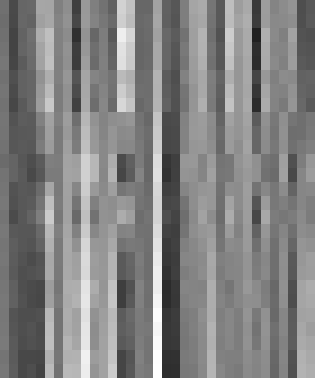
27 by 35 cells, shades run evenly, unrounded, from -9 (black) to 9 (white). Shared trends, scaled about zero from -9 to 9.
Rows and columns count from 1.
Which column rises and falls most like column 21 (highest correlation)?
32
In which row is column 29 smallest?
3
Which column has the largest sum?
18
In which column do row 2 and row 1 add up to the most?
14
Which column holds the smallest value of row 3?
29
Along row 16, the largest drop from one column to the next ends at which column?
19
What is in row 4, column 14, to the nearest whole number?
7
